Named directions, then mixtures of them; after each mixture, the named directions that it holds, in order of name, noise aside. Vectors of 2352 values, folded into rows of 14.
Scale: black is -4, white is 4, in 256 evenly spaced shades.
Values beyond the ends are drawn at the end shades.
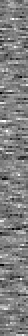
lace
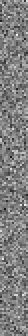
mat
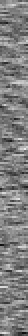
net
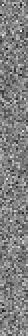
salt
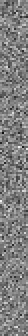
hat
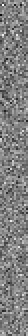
mat, salt.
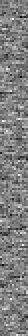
hat, lace.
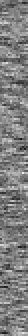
net.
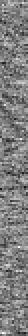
mat, net, salt.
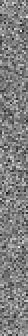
hat, salt.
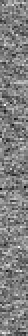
mat, net, salt.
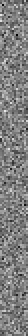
mat, salt.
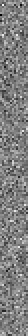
mat, salt.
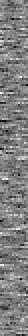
lace.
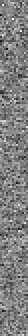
lace, salt.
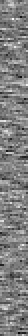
lace, net.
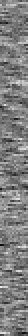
net.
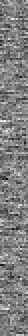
lace, mat.
